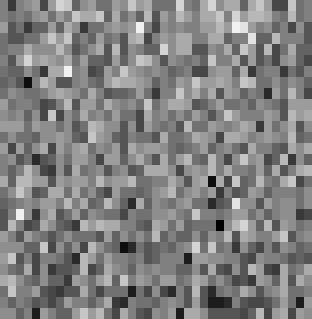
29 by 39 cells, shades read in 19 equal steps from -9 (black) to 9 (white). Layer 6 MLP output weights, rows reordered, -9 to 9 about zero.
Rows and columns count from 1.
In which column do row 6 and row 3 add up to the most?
18
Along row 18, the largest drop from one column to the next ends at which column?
28
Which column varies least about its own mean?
1
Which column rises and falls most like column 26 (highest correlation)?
33
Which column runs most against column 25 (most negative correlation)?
9
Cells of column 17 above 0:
13
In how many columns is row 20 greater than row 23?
20
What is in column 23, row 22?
-2
